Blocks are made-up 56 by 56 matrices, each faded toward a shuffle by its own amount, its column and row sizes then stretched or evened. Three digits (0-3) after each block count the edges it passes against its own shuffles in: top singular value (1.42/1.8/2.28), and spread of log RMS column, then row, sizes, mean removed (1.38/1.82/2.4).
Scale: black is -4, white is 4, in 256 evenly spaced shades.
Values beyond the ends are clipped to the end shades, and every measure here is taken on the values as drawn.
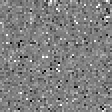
0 1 1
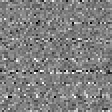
2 0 3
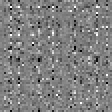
2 3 1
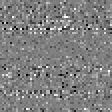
2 0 3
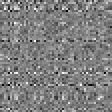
3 1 3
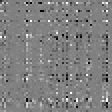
3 3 3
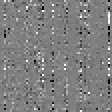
1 3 1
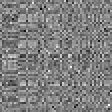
3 0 2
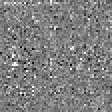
0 2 2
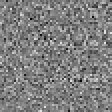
2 0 1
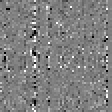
2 3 1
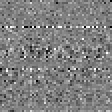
2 0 3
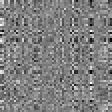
3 3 2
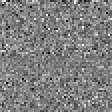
1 0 2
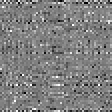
3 0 3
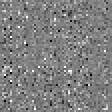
0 3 1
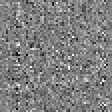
1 3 0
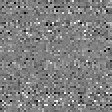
2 0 3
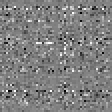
0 2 3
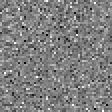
1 0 0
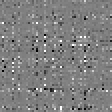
1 3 3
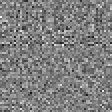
2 0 2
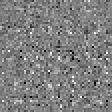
0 2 2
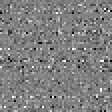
0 1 3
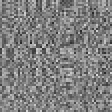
3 1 1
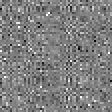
3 2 0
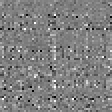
2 1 3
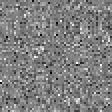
2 1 0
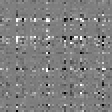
2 3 3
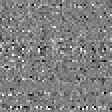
1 1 3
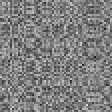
3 1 0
